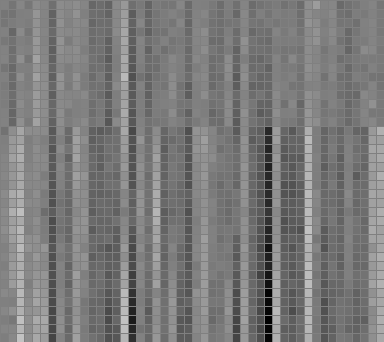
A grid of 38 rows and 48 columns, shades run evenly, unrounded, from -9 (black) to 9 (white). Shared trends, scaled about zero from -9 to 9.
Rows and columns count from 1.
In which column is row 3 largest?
16
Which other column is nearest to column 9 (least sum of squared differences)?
46
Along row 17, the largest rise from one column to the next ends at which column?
35
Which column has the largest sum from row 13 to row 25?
39
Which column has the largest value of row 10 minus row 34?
34
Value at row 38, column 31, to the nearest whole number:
2
